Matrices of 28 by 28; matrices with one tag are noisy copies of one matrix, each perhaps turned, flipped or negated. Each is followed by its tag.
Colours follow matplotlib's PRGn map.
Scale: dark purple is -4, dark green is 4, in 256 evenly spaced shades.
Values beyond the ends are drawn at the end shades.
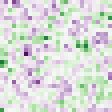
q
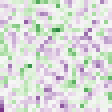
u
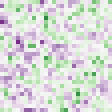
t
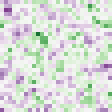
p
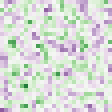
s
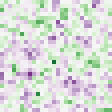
u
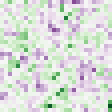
u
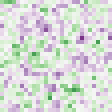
u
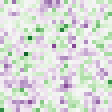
q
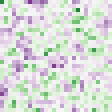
t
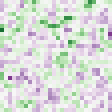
t
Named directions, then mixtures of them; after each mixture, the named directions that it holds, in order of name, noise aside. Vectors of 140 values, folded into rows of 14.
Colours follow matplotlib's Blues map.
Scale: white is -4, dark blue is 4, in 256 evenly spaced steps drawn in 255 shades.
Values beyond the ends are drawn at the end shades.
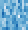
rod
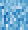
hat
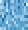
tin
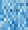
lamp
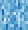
hat, lamp, rod.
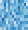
tin.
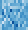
lamp, rod.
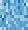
tin.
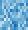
lamp.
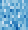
hat, lamp, rod.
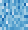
tin.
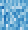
hat.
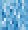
lamp, rod.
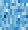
hat, rod, tin.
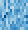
hat, lamp, tin.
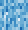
hat, tin.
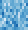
lamp, rod, tin.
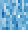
rod.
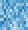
lamp.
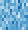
lamp, rod, tin.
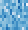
rod, tin.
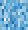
hat, lamp.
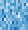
lamp, rod, tin.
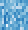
hat.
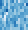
hat, tin.
